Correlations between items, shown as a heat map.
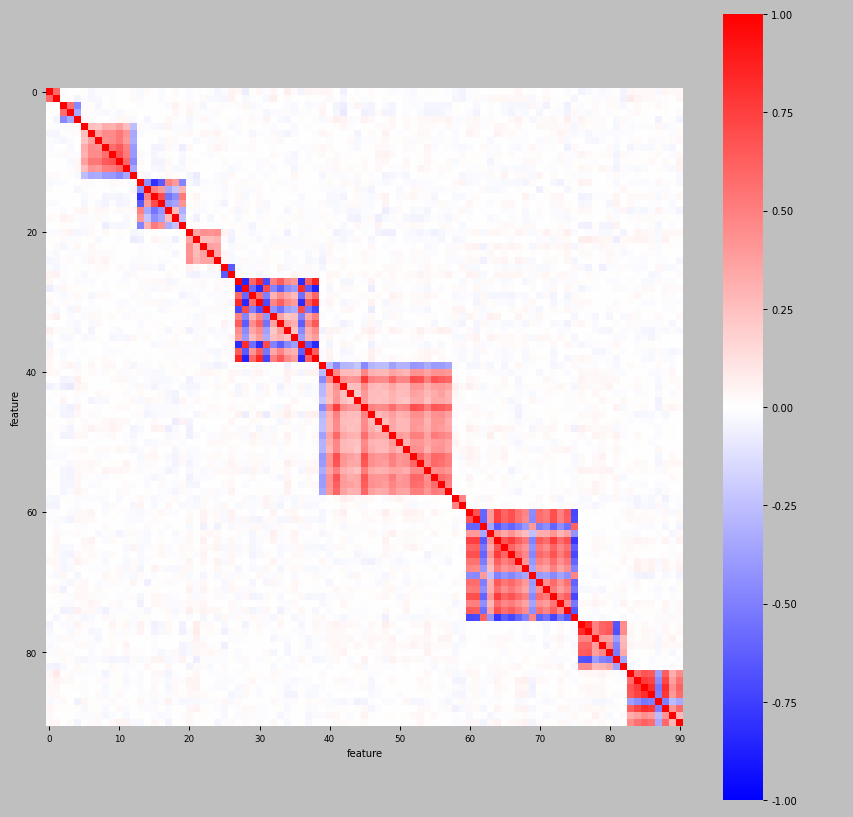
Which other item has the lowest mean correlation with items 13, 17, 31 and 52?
15
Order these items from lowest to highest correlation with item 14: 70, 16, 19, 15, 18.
18, 70, 19, 16, 15
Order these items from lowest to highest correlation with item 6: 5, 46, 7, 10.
46, 5, 7, 10
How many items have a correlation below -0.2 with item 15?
3
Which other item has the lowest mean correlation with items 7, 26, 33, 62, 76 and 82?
81
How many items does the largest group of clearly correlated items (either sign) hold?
19
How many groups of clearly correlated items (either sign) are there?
12
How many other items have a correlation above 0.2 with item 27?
8
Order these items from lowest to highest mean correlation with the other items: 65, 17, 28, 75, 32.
75, 28, 17, 32, 65
